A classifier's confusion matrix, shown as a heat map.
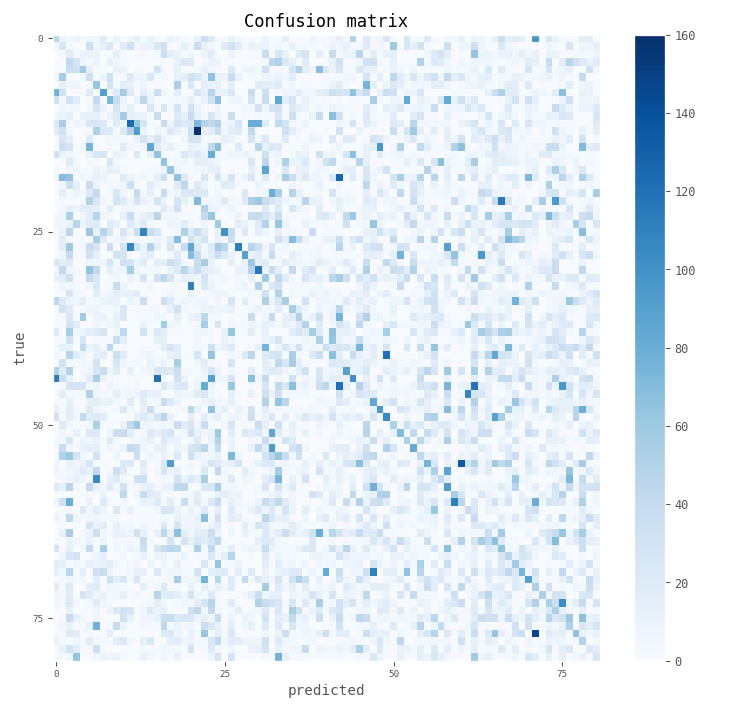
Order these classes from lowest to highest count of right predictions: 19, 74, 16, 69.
19, 74, 16, 69
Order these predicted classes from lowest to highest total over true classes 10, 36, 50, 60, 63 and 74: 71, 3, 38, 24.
3, 38, 24, 71
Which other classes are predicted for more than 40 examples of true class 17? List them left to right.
31, 55, 74
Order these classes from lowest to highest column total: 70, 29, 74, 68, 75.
29, 68, 70, 75, 74
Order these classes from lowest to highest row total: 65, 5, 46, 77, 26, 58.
46, 5, 65, 77, 26, 58
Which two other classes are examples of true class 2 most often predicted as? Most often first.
62, 45
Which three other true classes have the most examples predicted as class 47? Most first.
69, 58, 24
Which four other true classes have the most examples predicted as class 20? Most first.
32, 27, 28, 48
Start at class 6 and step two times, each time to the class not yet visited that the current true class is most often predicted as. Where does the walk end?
61
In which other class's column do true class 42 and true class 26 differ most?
67
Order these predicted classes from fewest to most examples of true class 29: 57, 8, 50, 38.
38, 57, 50, 8
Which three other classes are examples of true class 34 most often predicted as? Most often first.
68, 76, 31
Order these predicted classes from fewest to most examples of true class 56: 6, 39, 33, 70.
70, 39, 6, 33
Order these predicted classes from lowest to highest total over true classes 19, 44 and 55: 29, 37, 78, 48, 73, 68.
37, 68, 48, 29, 78, 73
